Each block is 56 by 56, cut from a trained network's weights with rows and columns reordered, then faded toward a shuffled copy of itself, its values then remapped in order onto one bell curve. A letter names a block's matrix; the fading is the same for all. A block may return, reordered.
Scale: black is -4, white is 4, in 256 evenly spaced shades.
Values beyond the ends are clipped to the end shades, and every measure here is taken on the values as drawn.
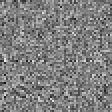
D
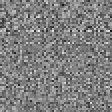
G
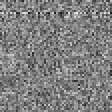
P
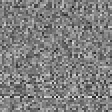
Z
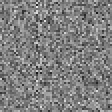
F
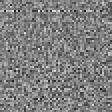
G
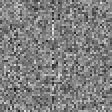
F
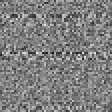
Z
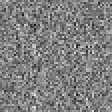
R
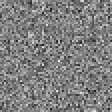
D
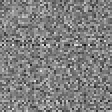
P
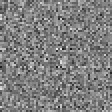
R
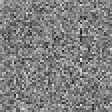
F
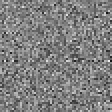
D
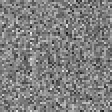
R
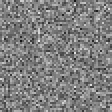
R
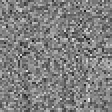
R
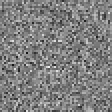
D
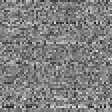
Z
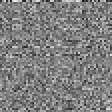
Z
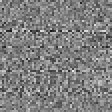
Z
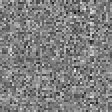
R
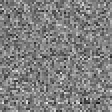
D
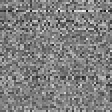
Z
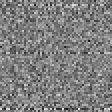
Z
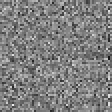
F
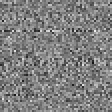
P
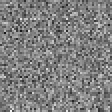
D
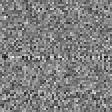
P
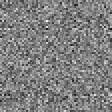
R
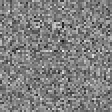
D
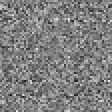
P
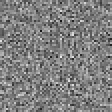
R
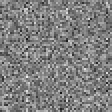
R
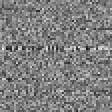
Z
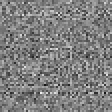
G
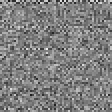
Z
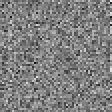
R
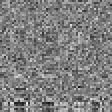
G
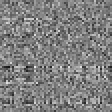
G
